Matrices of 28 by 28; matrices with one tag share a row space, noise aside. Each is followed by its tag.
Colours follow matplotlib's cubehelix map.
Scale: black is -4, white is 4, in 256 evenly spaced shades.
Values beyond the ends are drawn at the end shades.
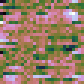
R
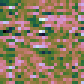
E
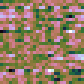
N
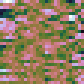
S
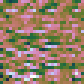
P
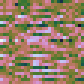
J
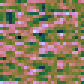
E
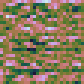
P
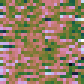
S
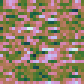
P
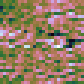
N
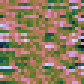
S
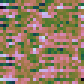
E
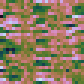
R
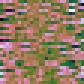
S
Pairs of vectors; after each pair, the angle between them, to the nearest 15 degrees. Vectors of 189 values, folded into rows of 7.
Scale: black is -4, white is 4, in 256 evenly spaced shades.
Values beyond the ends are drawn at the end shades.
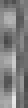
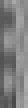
150 degrees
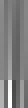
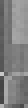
105 degrees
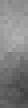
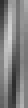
75 degrees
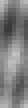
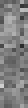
120 degrees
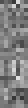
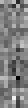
150 degrees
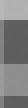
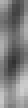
90 degrees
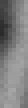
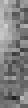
135 degrees
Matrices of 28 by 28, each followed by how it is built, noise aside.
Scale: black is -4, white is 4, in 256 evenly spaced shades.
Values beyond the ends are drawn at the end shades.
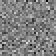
low rank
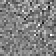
upper triangular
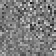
upper triangular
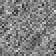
Hankel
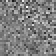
upper triangular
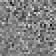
upper triangular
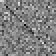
diagonal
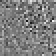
upper triangular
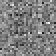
low rank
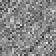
Hankel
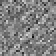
Hankel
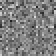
low rank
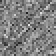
Hankel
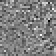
upper triangular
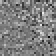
upper triangular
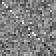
diagonal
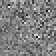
upper triangular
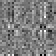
low rank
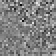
upper triangular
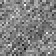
Hankel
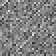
Hankel
